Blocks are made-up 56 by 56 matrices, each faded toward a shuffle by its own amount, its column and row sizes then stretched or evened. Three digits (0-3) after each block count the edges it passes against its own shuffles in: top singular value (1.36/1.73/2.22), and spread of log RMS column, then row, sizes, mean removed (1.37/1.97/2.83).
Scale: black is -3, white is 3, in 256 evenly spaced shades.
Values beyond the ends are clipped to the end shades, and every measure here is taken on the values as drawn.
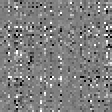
2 3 2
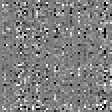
1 3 2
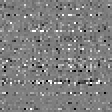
1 1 3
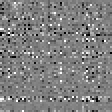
1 2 3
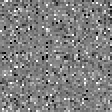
1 2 1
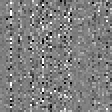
2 3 0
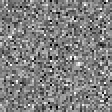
1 1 0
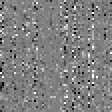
0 3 0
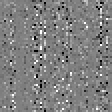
0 3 0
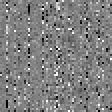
0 3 0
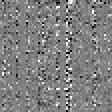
1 3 1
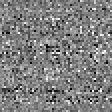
1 1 2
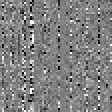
2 3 0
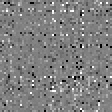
0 2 2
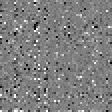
1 2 1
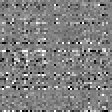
2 2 3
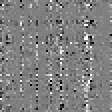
2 3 2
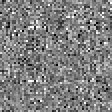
2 0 1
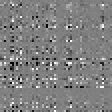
1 3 3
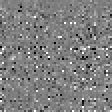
0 2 2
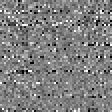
2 1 3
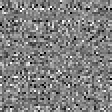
2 0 2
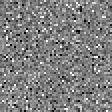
1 0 0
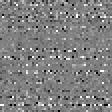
0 0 3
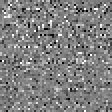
1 0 2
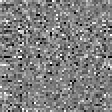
2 1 1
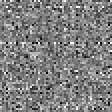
1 1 2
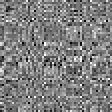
3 1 2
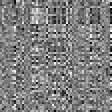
3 3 0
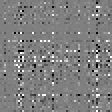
2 3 3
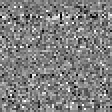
1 0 2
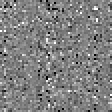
0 2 0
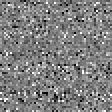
0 0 2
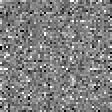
0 2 1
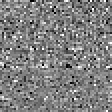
1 0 2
